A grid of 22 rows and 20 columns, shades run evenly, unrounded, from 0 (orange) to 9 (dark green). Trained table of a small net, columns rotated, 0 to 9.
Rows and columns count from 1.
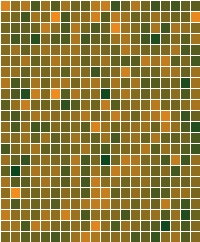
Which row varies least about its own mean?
5
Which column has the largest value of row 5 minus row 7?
20
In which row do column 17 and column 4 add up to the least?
11
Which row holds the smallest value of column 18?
15
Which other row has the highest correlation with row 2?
9
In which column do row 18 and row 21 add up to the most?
17
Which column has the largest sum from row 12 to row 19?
19
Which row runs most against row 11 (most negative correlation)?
18
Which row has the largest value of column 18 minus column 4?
16
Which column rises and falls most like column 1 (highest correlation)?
7
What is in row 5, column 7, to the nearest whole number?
4
